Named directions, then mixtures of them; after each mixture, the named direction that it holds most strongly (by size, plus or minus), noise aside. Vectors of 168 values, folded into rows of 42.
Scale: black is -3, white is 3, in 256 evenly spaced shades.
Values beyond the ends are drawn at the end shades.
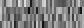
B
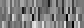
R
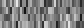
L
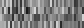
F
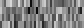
B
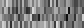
F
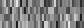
L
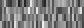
B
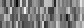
L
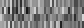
F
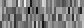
B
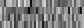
B
